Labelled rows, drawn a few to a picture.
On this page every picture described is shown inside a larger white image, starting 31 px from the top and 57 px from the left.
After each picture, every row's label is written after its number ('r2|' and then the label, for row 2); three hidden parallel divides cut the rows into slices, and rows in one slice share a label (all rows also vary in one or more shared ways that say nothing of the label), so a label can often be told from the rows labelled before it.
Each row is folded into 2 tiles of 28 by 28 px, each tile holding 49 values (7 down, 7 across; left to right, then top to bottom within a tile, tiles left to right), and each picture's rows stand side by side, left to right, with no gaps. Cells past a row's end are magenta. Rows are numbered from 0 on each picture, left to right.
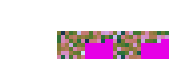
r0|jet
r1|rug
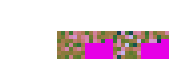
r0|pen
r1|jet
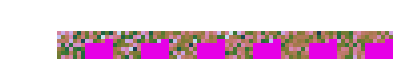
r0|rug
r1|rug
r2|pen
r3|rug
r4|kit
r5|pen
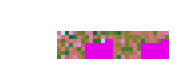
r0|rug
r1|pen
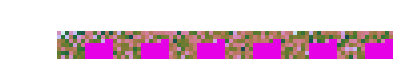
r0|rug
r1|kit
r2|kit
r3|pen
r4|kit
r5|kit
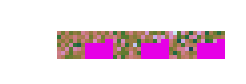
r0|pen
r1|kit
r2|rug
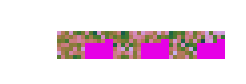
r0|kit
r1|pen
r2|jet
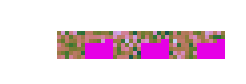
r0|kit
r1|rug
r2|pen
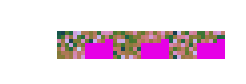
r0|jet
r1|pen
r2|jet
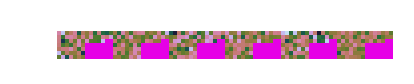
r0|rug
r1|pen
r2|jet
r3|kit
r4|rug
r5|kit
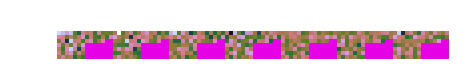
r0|rug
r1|rug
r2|rug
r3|jet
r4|kit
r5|pen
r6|kit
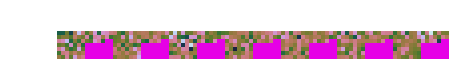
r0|jet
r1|pen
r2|rug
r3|pen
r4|kit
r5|kit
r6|pen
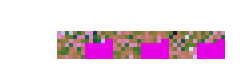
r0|rug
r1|kit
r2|jet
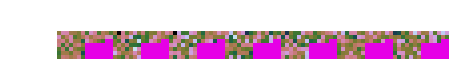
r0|kit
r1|jet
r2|jet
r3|rug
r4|jet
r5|kit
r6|jet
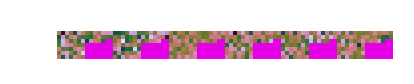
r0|jet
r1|jet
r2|pen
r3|kit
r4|pen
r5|pen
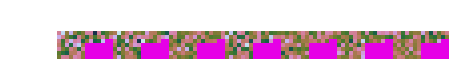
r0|rug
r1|rug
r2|kit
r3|rug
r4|pen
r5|pen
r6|kit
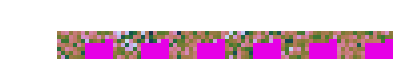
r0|kit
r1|rug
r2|kit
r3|rug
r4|kit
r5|pen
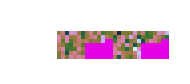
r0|kit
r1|jet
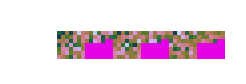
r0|jet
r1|jet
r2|pen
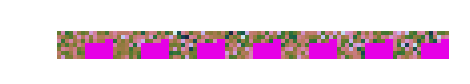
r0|kit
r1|kit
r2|rug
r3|jet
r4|pen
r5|rug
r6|rug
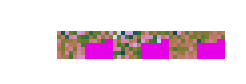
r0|pen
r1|rug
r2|pen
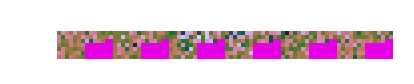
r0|kit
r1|pen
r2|jet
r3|jet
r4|jet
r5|kit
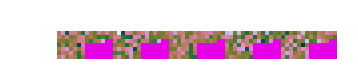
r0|kit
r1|rug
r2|kit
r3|rug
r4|jet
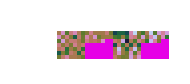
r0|kit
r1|jet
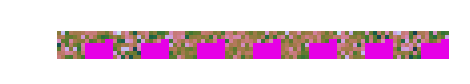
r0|kit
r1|rug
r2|kit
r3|kit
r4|kit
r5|kit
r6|rug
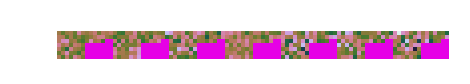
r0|pen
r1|pen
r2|kit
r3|kit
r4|rug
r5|kit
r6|rug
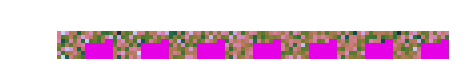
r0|rug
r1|jet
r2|jet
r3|pen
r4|kit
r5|pen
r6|jet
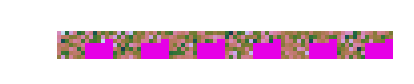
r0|rug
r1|kit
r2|kit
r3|jet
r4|pen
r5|kit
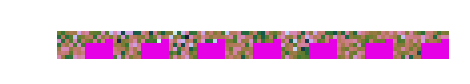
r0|pen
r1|rug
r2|rug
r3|kit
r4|rug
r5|pen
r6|kit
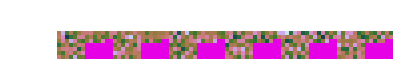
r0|kit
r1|pen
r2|kit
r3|kit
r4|rug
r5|kit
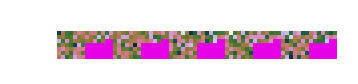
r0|pen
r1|pen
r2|rug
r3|rug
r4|rug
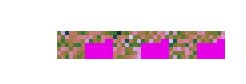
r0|kit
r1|jet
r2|kit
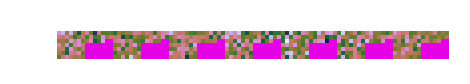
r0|rug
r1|pen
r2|kit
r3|rug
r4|jet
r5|rug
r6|kit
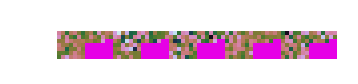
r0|kit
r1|rug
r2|rug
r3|pen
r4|jet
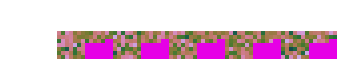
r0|pen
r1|kit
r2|kit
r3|kit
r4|pen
